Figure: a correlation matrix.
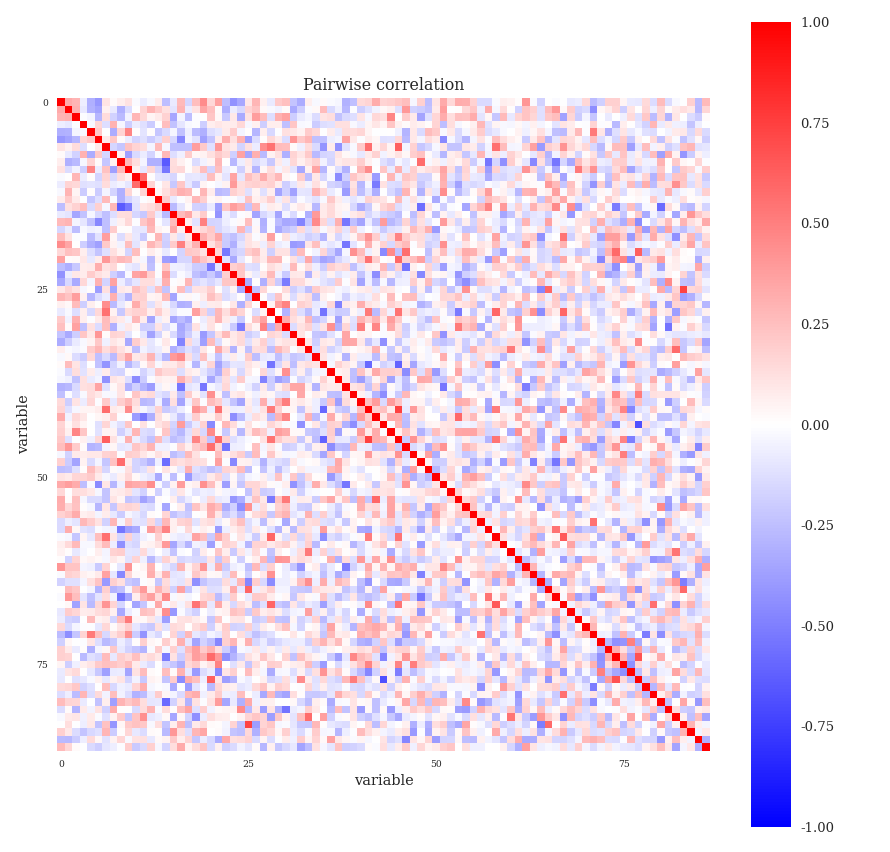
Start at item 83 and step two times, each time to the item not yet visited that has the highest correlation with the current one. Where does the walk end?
65
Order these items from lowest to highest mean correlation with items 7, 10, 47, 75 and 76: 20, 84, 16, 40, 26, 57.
84, 57, 16, 40, 20, 26
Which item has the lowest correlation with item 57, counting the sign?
8
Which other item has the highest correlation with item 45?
41
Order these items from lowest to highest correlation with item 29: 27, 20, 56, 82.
56, 20, 82, 27
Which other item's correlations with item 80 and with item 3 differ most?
14
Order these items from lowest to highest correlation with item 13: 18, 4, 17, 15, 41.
4, 15, 17, 41, 18
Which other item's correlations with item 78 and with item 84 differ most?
15
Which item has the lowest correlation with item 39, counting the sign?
43
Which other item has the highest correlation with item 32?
77
